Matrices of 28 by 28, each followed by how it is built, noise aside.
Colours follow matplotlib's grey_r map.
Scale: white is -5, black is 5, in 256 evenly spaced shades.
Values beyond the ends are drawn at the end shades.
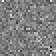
banded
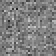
low rank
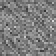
Toeplitz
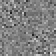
block diagonal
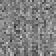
blocks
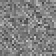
Toeplitz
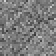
Hankel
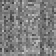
blocks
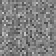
blocks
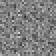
repeating rows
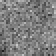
smooth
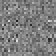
low rank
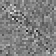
banded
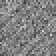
Hankel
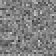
blocks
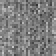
blocks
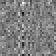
low rank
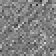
Hankel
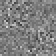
block diagonal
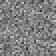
repeating rows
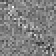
banded
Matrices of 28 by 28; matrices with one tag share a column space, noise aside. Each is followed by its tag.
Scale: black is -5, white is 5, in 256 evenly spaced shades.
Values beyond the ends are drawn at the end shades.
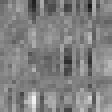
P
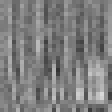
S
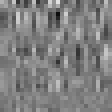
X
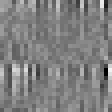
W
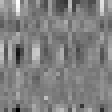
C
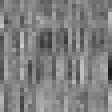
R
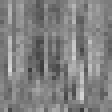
S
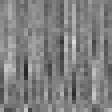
S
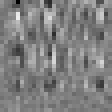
X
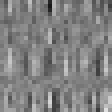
P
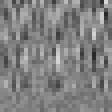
X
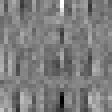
P
